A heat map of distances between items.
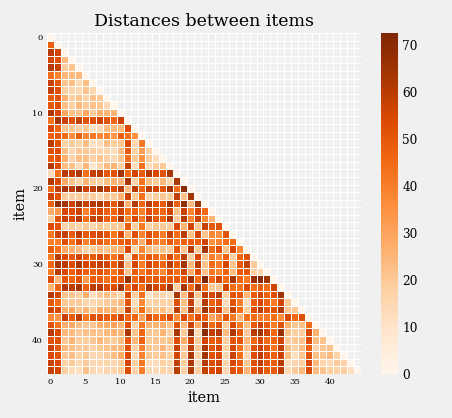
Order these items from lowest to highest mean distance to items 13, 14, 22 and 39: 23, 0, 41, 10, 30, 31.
41, 10, 31, 30, 23, 0
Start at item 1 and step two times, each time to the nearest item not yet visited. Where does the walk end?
5
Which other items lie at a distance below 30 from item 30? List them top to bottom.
11, 20, 22, 26, 29, 31
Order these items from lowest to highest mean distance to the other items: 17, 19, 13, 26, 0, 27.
17, 19, 13, 27, 26, 0
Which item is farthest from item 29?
32
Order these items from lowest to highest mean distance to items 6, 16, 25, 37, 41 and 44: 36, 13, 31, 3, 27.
3, 36, 13, 27, 31
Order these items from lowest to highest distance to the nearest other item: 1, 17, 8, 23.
17, 8, 23, 1
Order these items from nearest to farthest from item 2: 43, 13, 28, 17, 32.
43, 17, 28, 13, 32
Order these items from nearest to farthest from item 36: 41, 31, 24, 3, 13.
41, 3, 13, 31, 24
